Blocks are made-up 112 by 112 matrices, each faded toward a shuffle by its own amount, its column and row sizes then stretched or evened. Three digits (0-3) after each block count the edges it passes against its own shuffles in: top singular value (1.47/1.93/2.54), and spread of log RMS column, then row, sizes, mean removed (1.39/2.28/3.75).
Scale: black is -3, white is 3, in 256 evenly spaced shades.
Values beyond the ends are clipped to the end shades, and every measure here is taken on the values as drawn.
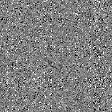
1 2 1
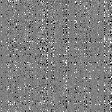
1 3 2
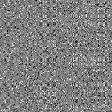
3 1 0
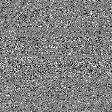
1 0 2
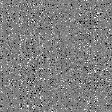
0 2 1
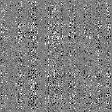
1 3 2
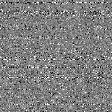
2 0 2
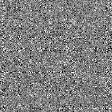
0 2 2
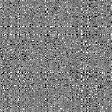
3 2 2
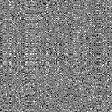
3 1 1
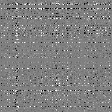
2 2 3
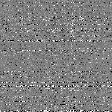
0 1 3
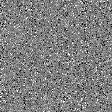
1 1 0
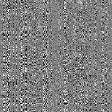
3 3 2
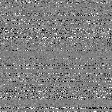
0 0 3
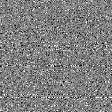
2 0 2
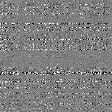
1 1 3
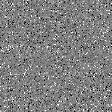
1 1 1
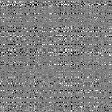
3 2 3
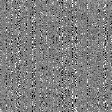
2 3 0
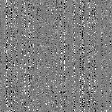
0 3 1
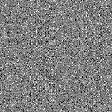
2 1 0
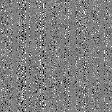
0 3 0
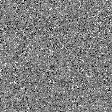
0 1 1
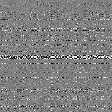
3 1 3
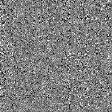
1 2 1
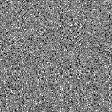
2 1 0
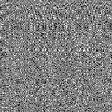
3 0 1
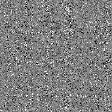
0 2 1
